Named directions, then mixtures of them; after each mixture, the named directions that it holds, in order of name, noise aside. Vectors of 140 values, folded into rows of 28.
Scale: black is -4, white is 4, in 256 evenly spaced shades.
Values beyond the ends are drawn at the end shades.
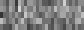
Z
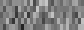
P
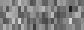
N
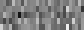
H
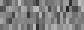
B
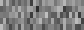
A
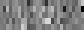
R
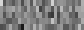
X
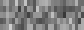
N, P, Z.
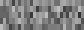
A.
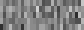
A, X.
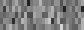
P, R.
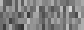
H, P, X.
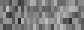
N.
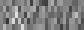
N, P.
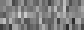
H, Z.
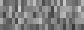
X, Z.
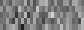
P.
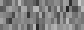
B.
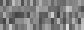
A, H, P.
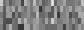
H, X.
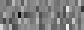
H.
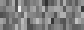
R, Z.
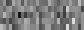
H.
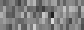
N, P, R.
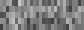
H, N, Z.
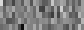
X.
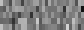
A, H, R.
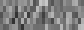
P.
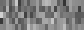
N, Z.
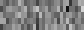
B, H.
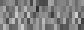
P.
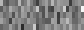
B, R, X.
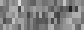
B, N.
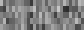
A, B, R.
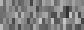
A.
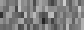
N, P, Z.
